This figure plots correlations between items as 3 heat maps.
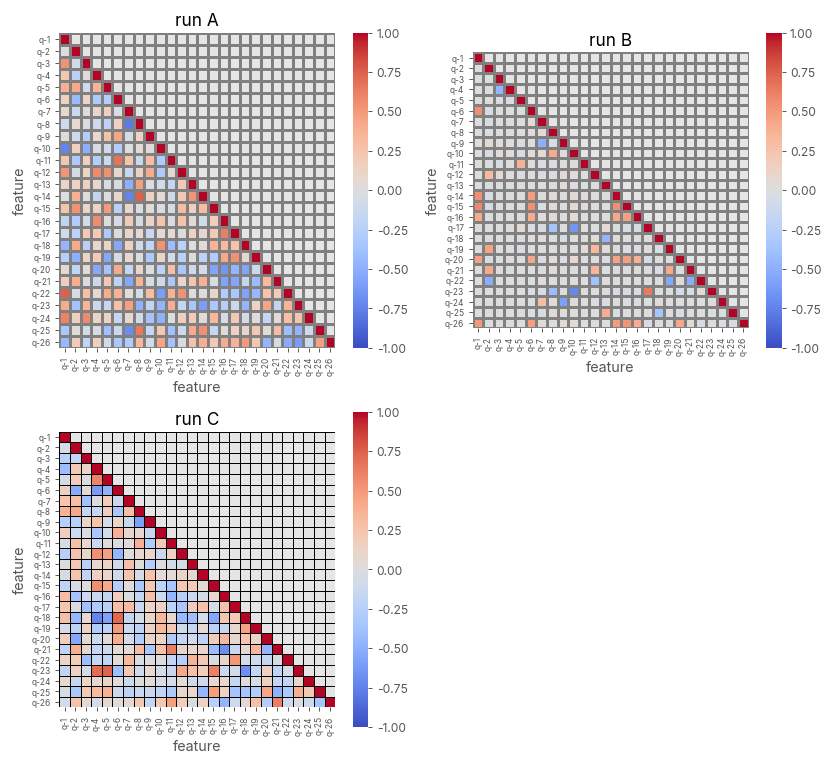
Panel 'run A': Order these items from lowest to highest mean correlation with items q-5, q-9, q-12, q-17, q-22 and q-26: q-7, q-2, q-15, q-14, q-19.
q-19, q-7, q-2, q-14, q-15
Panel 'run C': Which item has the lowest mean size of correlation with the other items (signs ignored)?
q-24
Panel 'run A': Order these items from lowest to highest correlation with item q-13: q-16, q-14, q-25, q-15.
q-16, q-15, q-25, q-14
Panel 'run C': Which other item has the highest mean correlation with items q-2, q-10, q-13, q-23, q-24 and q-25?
q-5
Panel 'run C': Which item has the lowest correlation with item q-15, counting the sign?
q-18
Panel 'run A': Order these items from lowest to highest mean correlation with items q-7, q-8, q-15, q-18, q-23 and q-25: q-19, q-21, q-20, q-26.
q-20, q-21, q-19, q-26
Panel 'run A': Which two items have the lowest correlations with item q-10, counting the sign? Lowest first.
q-1, q-22
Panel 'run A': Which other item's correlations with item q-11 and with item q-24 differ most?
q-6
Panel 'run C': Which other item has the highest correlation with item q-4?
q-23
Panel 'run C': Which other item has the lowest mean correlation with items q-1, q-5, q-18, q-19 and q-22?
q-4
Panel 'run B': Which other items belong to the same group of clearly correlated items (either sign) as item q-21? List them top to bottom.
q-2, q-12, q-19, q-22
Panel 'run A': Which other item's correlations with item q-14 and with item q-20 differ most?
q-23
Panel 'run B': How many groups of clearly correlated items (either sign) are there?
7
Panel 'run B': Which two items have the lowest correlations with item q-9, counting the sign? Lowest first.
q-24, q-7
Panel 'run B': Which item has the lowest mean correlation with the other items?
q-22
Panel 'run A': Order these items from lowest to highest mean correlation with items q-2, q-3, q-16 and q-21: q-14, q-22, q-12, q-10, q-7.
q-7, q-10, q-22, q-12, q-14
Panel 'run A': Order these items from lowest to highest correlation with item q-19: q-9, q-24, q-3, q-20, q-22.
q-22, q-9, q-20, q-24, q-3
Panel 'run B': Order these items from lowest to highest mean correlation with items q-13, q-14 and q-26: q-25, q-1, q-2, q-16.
q-2, q-25, q-16, q-1
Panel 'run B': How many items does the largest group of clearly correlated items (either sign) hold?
7
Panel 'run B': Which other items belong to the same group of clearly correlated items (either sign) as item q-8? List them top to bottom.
q-10, q-17, q-23
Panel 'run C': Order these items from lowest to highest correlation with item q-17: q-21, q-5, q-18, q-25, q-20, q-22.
q-25, q-5, q-21, q-20, q-18, q-22
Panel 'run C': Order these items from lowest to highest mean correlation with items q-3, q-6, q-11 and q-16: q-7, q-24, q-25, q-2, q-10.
q-2, q-7, q-25, q-24, q-10
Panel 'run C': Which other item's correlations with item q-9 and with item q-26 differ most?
q-21
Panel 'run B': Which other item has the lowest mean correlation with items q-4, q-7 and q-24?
q-9
